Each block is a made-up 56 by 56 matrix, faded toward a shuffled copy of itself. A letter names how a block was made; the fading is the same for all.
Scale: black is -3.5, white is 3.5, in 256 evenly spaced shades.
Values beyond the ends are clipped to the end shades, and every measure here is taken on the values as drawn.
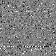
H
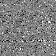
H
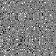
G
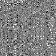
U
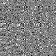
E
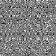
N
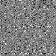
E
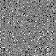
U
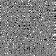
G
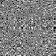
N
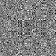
N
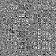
N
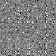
E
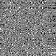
U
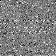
H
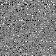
H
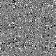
U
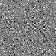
U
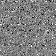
H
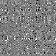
G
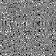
E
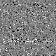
H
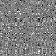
G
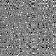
G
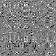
G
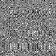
N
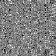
N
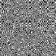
N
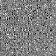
N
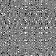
G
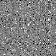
U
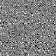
E
